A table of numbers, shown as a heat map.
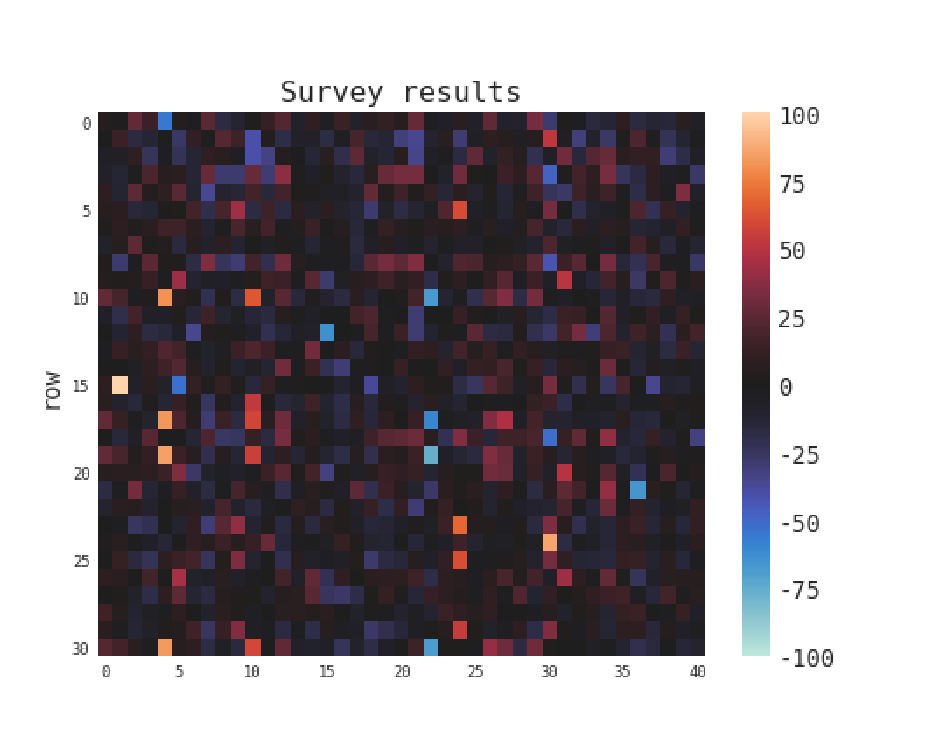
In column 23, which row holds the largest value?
5
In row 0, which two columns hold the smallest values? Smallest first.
4, 30
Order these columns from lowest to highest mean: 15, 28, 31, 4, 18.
15, 18, 28, 31, 4
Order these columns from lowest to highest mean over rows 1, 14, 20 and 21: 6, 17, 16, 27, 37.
16, 6, 37, 17, 27
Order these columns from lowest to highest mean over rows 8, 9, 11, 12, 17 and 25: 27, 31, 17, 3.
3, 17, 27, 31
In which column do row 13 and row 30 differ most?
22
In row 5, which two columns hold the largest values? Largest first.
24, 9
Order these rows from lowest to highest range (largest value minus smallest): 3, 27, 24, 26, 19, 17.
27, 26, 3, 24, 17, 19
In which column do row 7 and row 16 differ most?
10
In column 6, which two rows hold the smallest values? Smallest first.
12, 20
